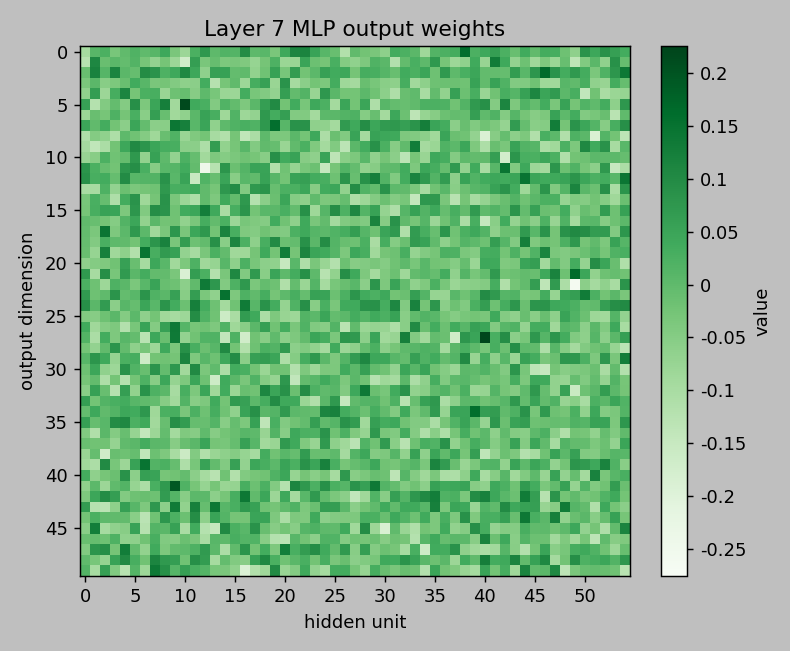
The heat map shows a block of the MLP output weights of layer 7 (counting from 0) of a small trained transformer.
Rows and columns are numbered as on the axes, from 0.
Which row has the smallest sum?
8
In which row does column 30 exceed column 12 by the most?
11
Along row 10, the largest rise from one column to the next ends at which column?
43
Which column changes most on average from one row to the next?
54
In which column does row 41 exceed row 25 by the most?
9
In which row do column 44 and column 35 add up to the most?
42
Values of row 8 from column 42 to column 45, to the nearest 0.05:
0 -0.05 -0.05 -0.1
